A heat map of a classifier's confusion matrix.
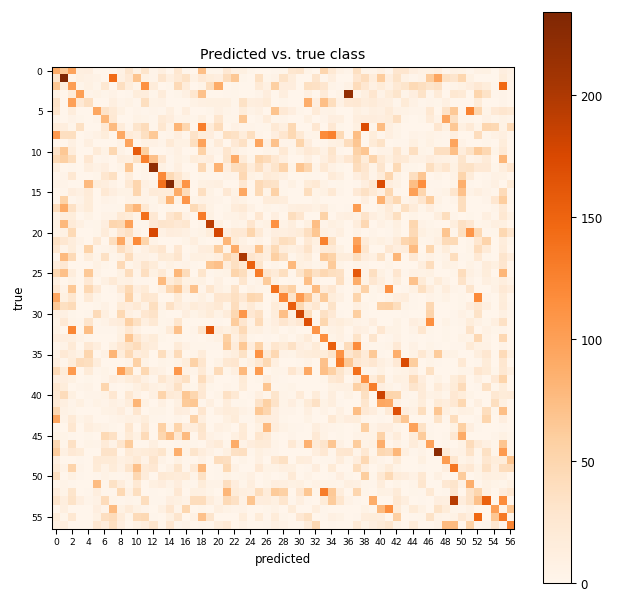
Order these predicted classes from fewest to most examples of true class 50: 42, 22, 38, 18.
22, 42, 18, 38
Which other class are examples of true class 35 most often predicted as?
25
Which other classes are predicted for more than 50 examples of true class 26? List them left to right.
13, 31, 37, 44
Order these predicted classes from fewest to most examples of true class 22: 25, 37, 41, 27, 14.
14, 41, 27, 25, 37
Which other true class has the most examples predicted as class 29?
24
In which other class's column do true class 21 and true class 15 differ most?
33
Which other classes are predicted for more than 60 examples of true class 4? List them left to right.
2, 31, 33
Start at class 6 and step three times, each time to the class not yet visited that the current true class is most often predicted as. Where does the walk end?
49
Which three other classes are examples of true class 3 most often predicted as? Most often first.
36, 18, 52
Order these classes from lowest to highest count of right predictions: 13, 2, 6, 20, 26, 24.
26, 6, 2, 13, 24, 20
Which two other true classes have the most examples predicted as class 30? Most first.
28, 12
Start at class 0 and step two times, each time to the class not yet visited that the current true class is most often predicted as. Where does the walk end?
55
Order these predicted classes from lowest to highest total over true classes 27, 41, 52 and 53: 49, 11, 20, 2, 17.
20, 11, 2, 17, 49
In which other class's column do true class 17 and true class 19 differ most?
27
